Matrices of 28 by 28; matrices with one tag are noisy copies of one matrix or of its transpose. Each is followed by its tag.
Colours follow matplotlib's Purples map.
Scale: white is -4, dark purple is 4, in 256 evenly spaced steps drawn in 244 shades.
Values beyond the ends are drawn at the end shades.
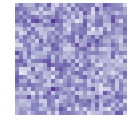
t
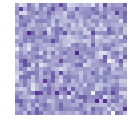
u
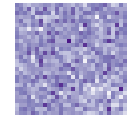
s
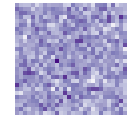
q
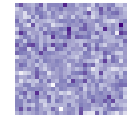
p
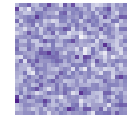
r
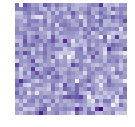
s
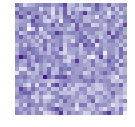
s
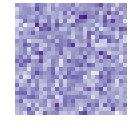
q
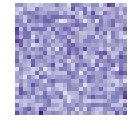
r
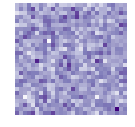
u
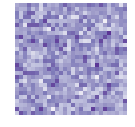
t
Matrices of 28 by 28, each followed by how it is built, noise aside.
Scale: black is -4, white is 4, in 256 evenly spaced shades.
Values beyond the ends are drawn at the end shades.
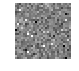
sparse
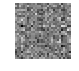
low rank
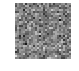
repeating columns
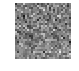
repeating columns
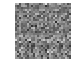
repeating columns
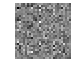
low rank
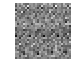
repeating columns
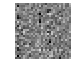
uneven columns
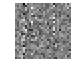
uneven columns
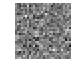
low rank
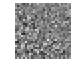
lower triangular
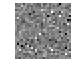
sparse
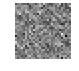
Toeplitz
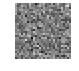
repeating columns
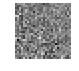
lower triangular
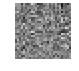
low rank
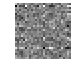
low rank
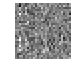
low rank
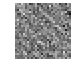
Toeplitz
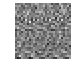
repeating columns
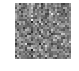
low rank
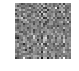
low rank
